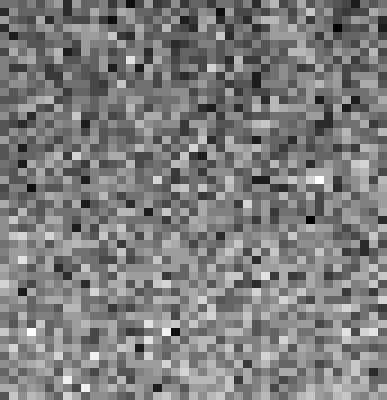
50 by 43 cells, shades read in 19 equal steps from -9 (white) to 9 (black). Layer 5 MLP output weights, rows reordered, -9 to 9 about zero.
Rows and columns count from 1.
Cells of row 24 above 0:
19
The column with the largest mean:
29
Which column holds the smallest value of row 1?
31
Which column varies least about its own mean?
34
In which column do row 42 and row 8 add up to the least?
4
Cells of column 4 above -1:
31
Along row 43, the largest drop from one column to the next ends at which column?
32
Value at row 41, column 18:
-3
